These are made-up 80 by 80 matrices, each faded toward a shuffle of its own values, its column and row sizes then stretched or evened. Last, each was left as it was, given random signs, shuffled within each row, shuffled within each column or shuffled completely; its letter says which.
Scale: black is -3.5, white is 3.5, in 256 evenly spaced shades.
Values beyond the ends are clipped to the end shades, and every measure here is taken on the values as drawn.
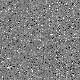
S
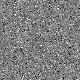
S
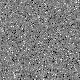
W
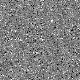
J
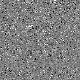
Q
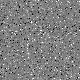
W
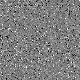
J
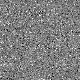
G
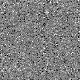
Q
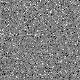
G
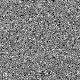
G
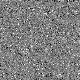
G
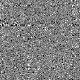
Q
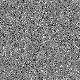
S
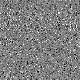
Q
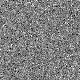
W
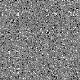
Q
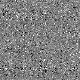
J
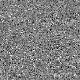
Q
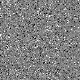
J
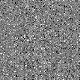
Q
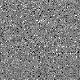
Q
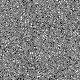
W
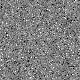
W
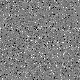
G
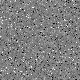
W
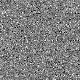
G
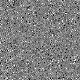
Q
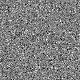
G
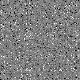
J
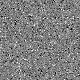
G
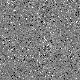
J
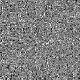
Q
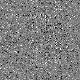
J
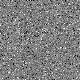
G
